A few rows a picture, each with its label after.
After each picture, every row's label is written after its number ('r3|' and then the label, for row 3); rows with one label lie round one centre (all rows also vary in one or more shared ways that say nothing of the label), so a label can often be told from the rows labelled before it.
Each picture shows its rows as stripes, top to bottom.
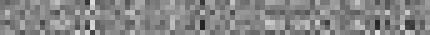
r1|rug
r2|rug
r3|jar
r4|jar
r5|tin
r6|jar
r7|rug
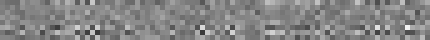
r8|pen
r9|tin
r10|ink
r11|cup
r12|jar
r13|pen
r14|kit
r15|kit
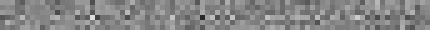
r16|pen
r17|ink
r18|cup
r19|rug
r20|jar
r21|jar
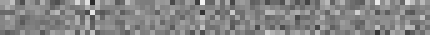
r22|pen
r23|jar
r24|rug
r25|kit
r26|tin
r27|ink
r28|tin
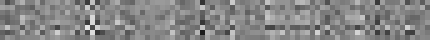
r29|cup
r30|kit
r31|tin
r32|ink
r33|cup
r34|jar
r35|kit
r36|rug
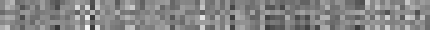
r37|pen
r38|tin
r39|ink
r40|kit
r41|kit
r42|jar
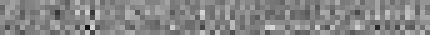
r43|rug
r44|ink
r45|cup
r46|pen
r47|rug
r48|pen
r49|kit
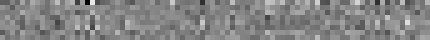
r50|pen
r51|tin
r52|ink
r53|jar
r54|pen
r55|tin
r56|ink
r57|pen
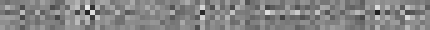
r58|tin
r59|kit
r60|cup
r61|pen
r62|tin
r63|pen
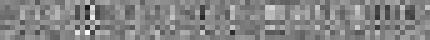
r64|tin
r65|pen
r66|kit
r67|jar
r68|rug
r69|pen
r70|tin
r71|jar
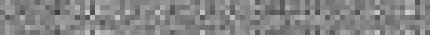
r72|ink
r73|cup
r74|ink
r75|cup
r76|kit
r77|jar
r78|ink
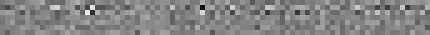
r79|pen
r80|rug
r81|kit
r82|cup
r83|ink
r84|kit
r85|cup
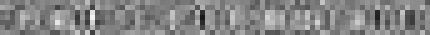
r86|kit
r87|pen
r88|jar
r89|jar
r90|kit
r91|tin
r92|kit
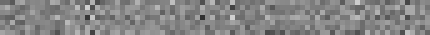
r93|rug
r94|tin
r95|ink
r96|rug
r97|pen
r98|tin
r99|cup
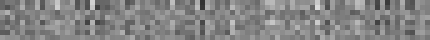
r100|kit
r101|kit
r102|jar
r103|pen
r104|kit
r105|rug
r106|kit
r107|jar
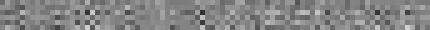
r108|kit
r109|pen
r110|cup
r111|pen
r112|ink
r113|ink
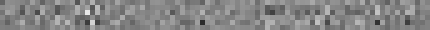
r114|ink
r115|rug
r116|rug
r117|kit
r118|cup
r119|ink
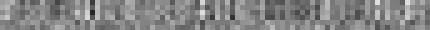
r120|pen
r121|jar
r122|kit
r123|jar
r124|jar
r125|kit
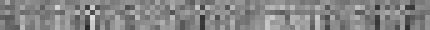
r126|jar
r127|kit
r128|tin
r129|tin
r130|cup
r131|cup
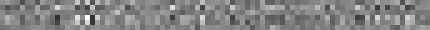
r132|tin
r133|kit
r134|cup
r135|tin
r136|tin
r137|pen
